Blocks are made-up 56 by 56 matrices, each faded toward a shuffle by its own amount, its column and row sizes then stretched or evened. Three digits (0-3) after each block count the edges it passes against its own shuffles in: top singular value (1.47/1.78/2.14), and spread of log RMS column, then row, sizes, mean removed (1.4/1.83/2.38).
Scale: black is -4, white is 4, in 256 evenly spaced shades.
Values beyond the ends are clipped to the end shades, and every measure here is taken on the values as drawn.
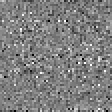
0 0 2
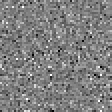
0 0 1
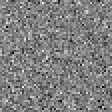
0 0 1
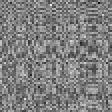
3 1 0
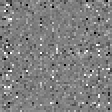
0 2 1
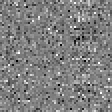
1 2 0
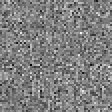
1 0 1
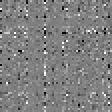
0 3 2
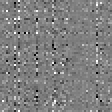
1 3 2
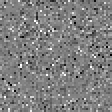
0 0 0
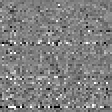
2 1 3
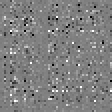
0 3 2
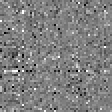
2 2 1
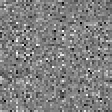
2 2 1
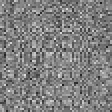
3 1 1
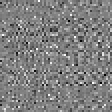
3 0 2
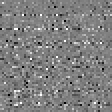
2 0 3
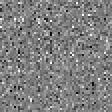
1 2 0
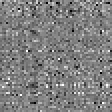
2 0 3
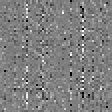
3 3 0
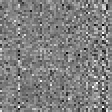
3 3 0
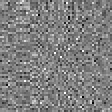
3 2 0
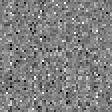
2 1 0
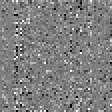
0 3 1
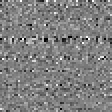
1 0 3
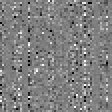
2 3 0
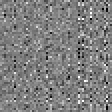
3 3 0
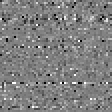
2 0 3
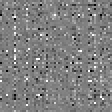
1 3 3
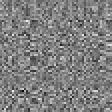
3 1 3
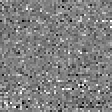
0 0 2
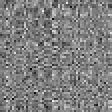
3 1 0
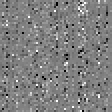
0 3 0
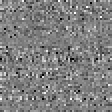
2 0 3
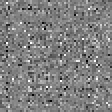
1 2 2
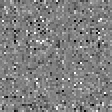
0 2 2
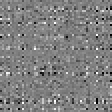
3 2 3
